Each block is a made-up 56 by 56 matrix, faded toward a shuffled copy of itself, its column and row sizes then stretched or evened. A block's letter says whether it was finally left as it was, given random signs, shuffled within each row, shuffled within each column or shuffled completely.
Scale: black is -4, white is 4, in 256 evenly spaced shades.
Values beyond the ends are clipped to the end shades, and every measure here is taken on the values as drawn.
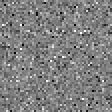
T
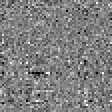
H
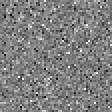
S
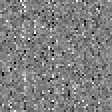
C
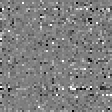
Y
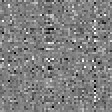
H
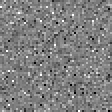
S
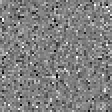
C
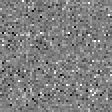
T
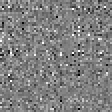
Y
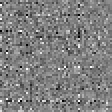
Y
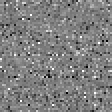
T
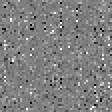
C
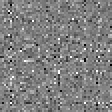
H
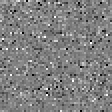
T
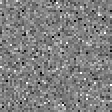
S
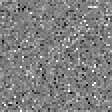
S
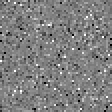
S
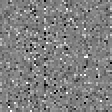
C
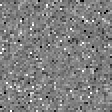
S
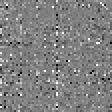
Y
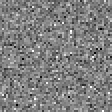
S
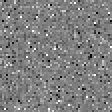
S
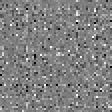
Y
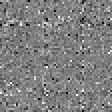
Y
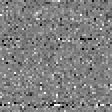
T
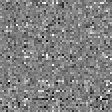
Y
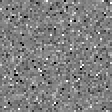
S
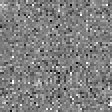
H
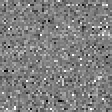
T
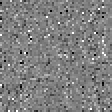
C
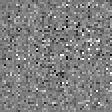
Y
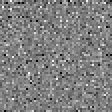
T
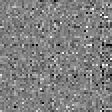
H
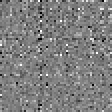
Y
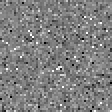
S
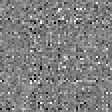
H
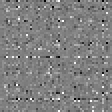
H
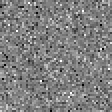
S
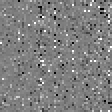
C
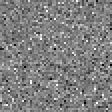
S
